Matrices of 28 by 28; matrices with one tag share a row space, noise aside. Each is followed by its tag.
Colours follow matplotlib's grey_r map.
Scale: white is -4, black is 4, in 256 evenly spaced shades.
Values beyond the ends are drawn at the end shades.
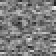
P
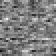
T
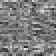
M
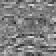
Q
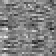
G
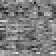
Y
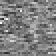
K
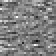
G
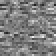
T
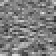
T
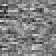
G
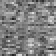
Q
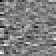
K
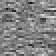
Q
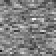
T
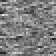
Y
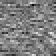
Y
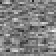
T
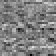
Q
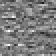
Q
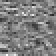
G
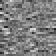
K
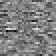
G
